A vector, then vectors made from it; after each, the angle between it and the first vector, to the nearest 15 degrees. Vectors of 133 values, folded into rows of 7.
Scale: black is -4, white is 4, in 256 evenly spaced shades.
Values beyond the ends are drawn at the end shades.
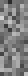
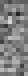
45 degrees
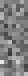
75 degrees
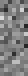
75 degrees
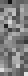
30 degrees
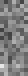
75 degrees
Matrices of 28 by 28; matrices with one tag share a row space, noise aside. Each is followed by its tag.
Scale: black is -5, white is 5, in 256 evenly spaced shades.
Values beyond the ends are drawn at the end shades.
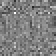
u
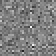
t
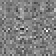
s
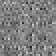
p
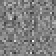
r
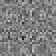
p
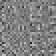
u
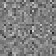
r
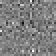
t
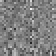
r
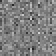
t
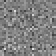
r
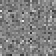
t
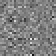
r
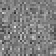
u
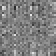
u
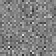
p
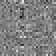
s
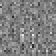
t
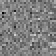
u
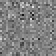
t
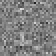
s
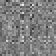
t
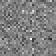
p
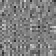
u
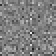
t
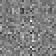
t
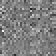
u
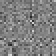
r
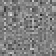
r
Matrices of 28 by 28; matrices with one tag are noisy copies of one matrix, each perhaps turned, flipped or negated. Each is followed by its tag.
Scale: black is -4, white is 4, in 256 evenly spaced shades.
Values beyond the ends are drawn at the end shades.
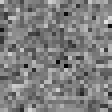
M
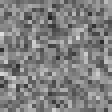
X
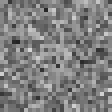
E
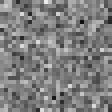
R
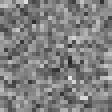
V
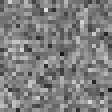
E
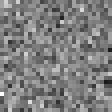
X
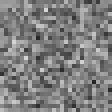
E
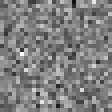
X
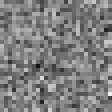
V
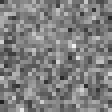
M
